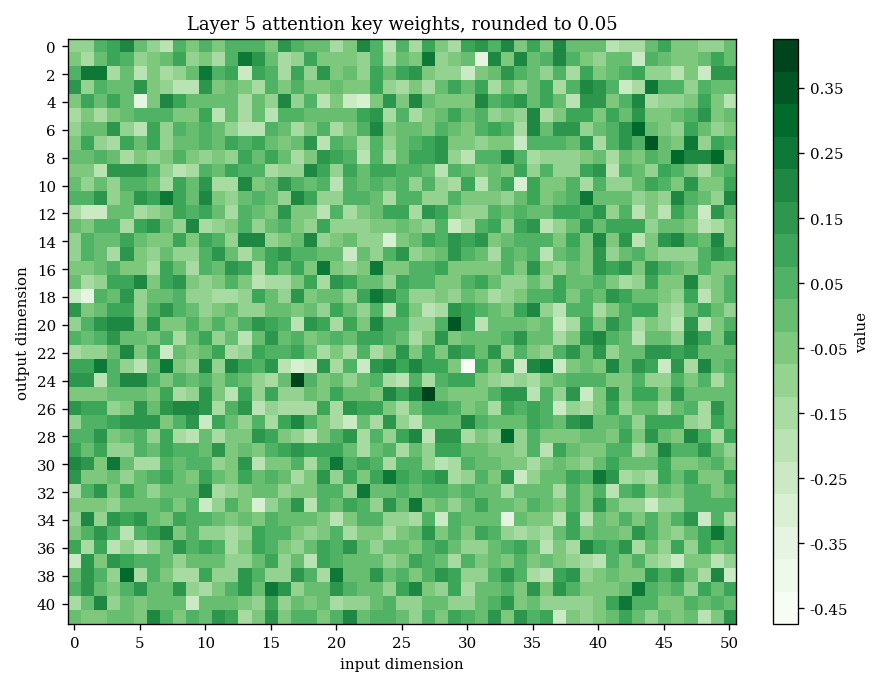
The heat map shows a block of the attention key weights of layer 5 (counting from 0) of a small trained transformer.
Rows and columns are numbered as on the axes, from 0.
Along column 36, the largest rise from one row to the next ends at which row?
23
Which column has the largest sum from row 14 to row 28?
4
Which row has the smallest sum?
37
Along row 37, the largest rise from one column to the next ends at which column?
1
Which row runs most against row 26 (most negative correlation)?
22
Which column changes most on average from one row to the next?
24
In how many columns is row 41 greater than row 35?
25
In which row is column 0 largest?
30
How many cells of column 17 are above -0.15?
36
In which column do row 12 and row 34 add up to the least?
48
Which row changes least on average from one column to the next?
40
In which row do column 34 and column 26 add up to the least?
10
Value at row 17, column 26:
0.05
